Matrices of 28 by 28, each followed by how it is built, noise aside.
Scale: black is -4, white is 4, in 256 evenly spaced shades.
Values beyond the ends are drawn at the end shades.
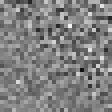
upper triangular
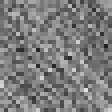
Toeplitz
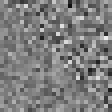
upper triangular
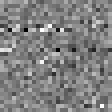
uneven rows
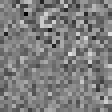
upper triangular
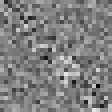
banded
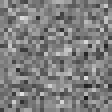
low rank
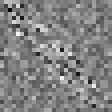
banded
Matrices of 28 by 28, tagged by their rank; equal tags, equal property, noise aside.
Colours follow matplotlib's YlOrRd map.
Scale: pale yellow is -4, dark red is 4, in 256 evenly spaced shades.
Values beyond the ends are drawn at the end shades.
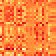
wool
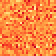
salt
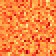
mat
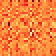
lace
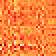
lace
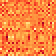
lace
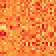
lace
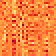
lace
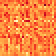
lace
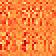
wool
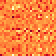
lace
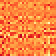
wool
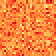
mat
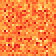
mat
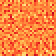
mat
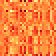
wool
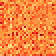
mat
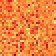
mat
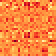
wool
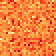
mat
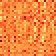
lace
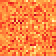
salt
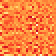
lace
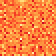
mat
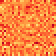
salt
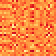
lace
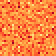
mat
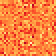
salt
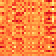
wool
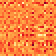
wool
